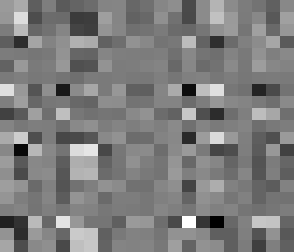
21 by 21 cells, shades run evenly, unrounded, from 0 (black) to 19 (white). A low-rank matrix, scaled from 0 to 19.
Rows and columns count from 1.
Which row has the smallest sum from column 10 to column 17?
19
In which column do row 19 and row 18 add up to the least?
16
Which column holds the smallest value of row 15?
2
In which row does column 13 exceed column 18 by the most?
8
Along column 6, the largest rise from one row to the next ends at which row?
13
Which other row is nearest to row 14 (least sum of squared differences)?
15
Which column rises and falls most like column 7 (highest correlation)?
6
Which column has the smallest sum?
5
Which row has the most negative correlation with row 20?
3
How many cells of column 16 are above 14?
3
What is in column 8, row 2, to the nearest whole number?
12
